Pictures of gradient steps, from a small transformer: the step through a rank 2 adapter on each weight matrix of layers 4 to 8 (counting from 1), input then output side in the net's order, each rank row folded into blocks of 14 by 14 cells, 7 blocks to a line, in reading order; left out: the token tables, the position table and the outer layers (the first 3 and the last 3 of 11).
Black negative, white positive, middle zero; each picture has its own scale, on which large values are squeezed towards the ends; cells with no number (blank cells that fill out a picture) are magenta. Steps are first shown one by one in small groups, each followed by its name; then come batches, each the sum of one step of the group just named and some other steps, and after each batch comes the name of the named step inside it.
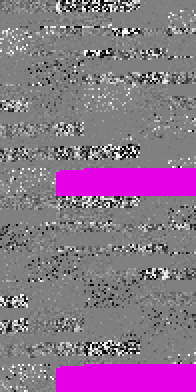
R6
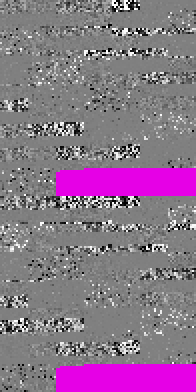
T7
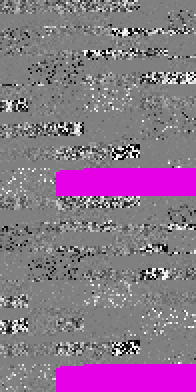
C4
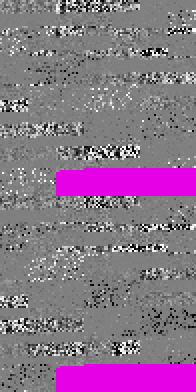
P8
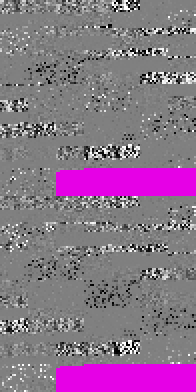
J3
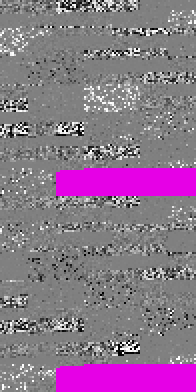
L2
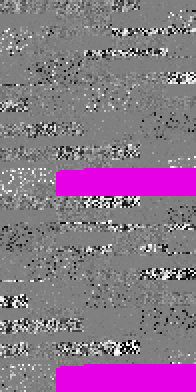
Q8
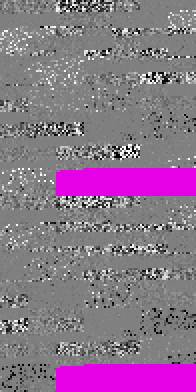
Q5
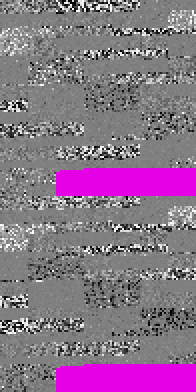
Q5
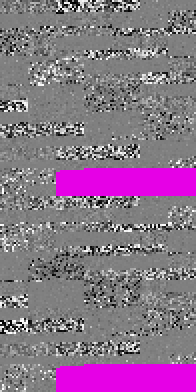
L2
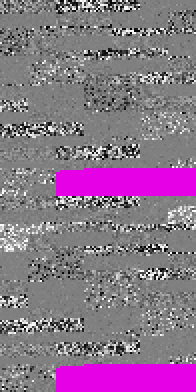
T7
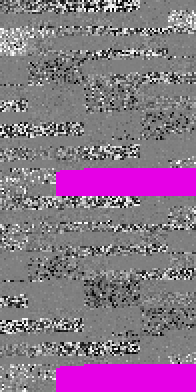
R6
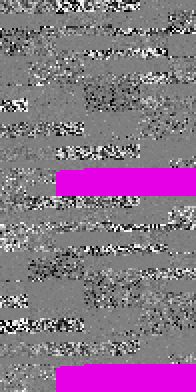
P8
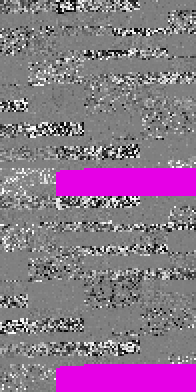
C4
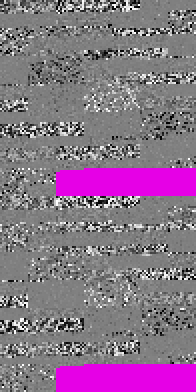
Q8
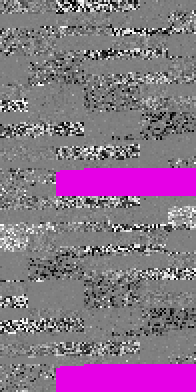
P8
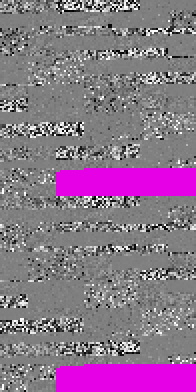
T7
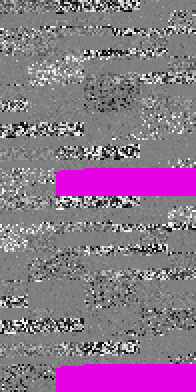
Q5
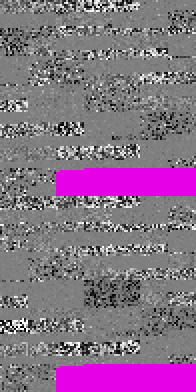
P8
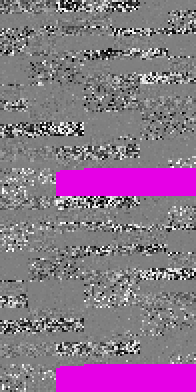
L2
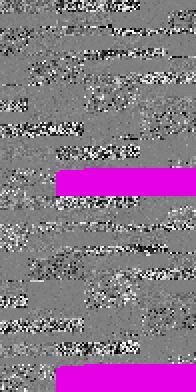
J3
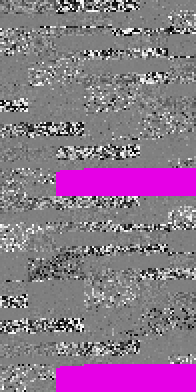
Q5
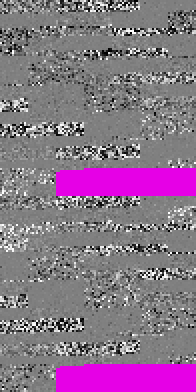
P8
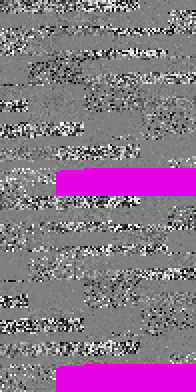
Q8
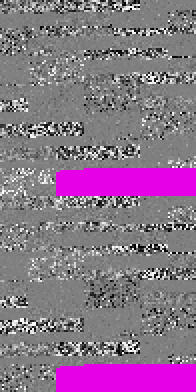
P8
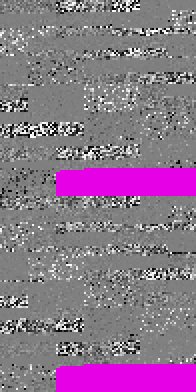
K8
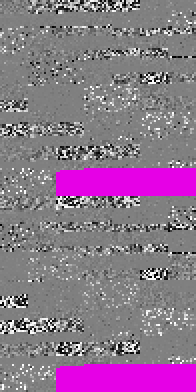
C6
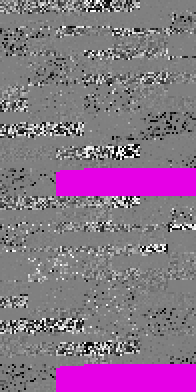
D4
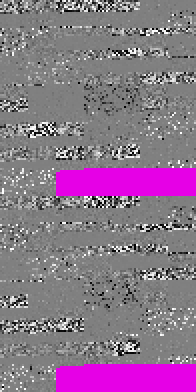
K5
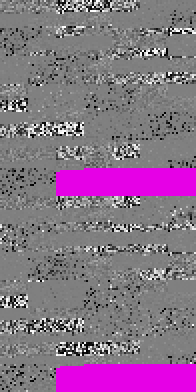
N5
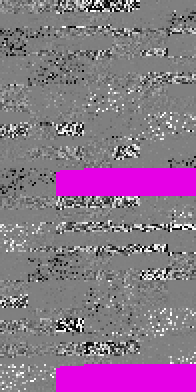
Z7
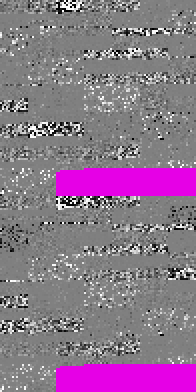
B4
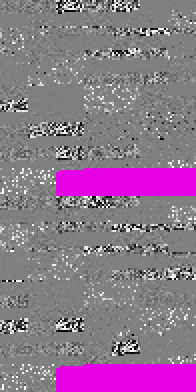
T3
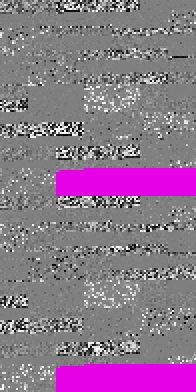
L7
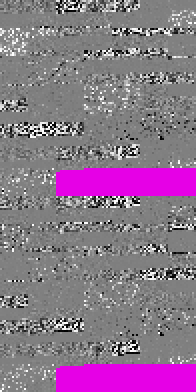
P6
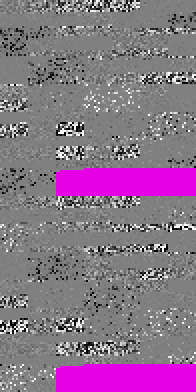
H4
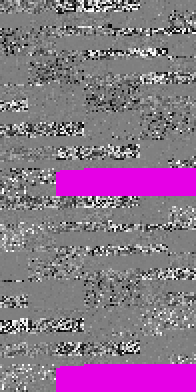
T3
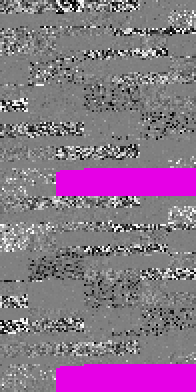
H4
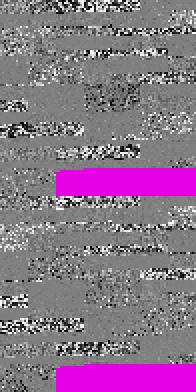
K8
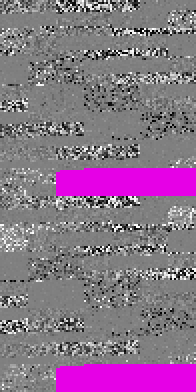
Z7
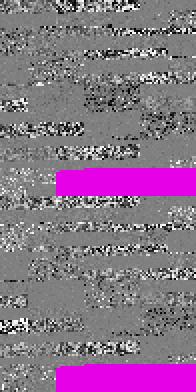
L7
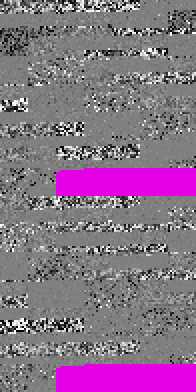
H4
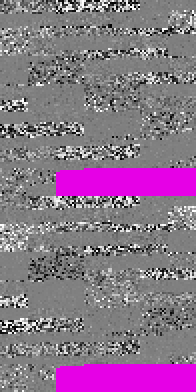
K8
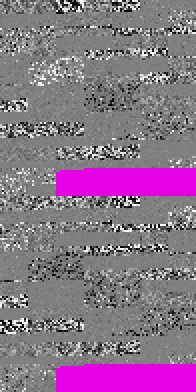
P6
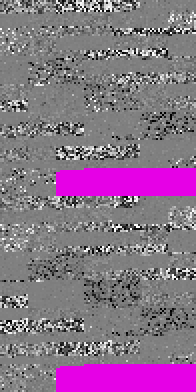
D4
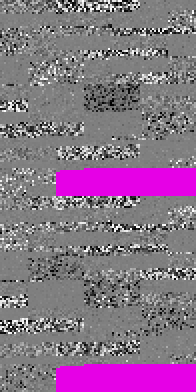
N5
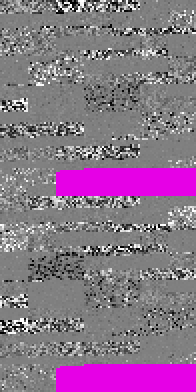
Z7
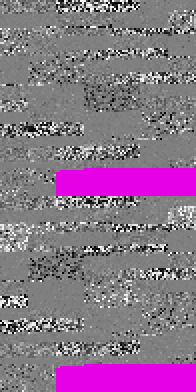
D4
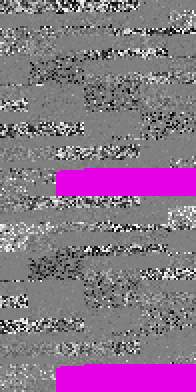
H4
